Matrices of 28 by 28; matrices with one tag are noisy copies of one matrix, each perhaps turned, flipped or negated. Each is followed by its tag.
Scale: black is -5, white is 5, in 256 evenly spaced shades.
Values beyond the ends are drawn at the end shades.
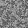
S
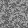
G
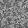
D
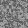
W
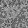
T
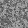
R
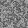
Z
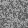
W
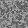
R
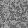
G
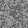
T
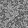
T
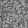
Z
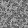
S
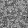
R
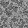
S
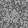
T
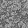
W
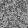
R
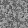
W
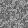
W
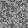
S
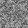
Z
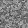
W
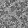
S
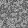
W
